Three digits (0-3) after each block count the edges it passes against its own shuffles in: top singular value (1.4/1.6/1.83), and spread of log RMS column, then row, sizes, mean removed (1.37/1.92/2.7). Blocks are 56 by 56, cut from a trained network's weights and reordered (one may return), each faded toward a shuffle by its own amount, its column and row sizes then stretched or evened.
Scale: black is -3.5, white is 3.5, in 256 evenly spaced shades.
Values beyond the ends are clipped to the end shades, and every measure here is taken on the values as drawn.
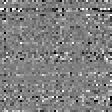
0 2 3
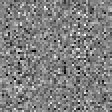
2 2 0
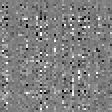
2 3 2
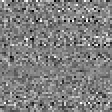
1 0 3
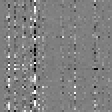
3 3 1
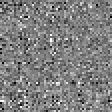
1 2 2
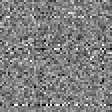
3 0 2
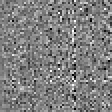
2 3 0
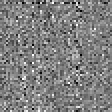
2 2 1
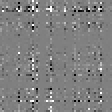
2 3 3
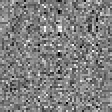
3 2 0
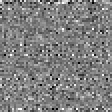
0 0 3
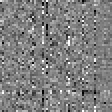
1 3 1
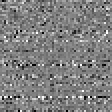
1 1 3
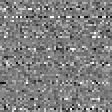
1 0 3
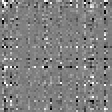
3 3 2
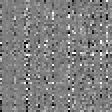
0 3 2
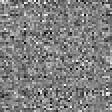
3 2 2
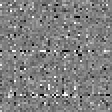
2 2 2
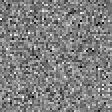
0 0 1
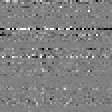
3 0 3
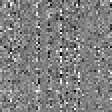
0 3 1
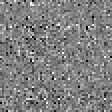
1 2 2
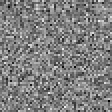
2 0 0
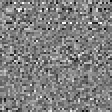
3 0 2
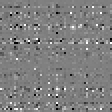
1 2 3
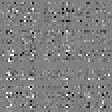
0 2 3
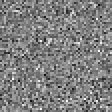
0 0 1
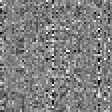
2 3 0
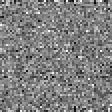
0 0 2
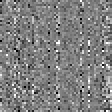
2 3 1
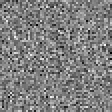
3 0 1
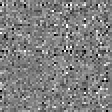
2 2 1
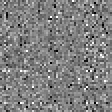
1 2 1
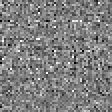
0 1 2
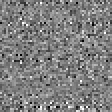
0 1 2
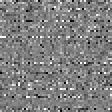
1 0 3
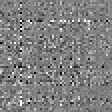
1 2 3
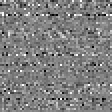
0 0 3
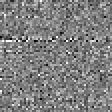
3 0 2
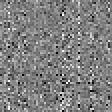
0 3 1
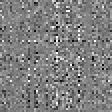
0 3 2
